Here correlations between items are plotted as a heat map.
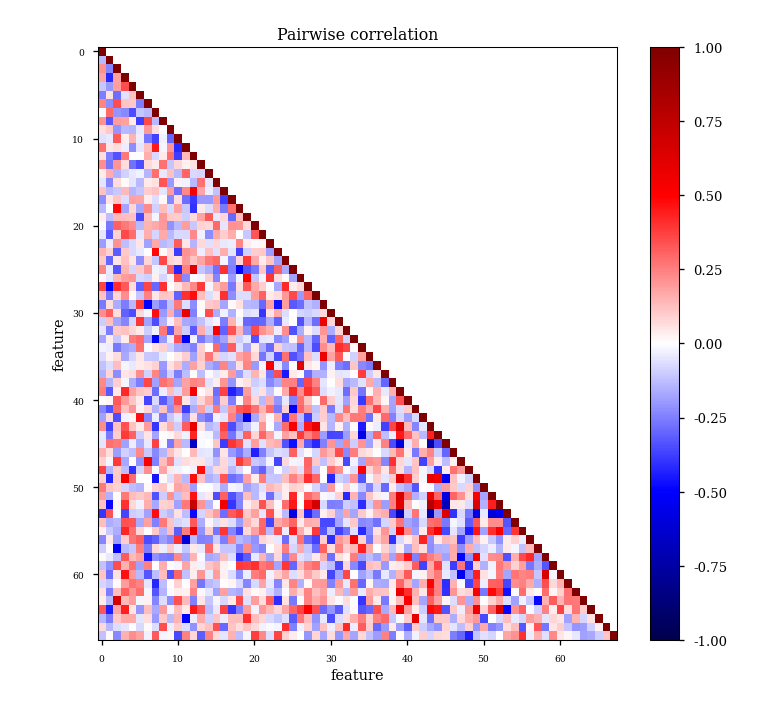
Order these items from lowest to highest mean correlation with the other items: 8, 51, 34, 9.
34, 9, 8, 51
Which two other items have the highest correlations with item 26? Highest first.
36, 19
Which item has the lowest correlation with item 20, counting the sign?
46
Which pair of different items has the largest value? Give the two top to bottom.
43, 52
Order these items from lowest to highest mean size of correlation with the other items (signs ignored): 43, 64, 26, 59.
26, 59, 64, 43
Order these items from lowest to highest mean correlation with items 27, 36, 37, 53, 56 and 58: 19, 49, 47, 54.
47, 54, 19, 49
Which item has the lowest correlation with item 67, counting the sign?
48
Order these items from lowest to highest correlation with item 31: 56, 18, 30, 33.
18, 30, 56, 33
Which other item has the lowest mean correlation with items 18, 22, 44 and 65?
25
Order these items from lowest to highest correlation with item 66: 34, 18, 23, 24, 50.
23, 18, 50, 34, 24
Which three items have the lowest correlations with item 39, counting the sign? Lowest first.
53, 45, 17
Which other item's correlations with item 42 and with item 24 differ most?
19
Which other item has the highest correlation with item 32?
15
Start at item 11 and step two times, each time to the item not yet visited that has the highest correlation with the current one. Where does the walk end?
7
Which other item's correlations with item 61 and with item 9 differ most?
58
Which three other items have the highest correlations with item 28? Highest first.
52, 43, 12
